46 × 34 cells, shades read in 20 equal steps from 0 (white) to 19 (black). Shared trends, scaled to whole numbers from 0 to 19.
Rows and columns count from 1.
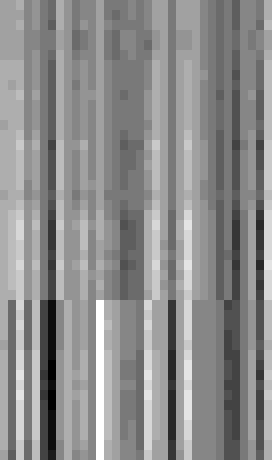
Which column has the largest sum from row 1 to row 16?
30
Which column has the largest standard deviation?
13
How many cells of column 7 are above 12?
31
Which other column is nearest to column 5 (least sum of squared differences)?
19
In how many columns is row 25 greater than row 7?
10
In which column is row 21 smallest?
34
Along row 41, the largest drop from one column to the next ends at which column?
8
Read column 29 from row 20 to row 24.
10 10 10 10 10
